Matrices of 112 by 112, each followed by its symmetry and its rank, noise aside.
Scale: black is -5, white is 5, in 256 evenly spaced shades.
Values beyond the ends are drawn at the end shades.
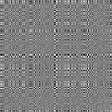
symmetric, rank one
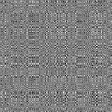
no symmetry, rank three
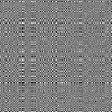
no symmetry, rank one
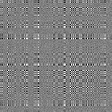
symmetric, rank one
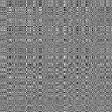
no symmetry, rank two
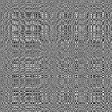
antisymmetric, rank two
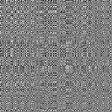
symmetric, rank three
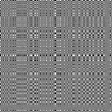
symmetric, rank one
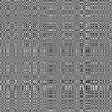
no symmetry, rank two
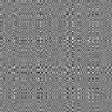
antisymmetric, rank two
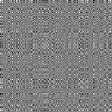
symmetric, rank two
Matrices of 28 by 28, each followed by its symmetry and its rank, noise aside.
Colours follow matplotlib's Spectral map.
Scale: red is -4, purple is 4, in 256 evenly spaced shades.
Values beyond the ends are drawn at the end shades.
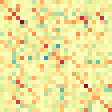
symmetric, rank seven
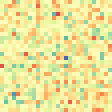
no symmetry, rank eight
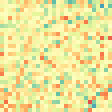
antisymmetric, rank eight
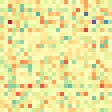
no symmetry, rank six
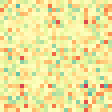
symmetric, rank eight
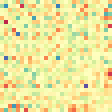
symmetric, rank six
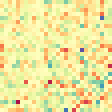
antisymmetric, rank eight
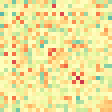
symmetric, rank six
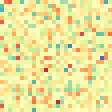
antisymmetric, rank eight
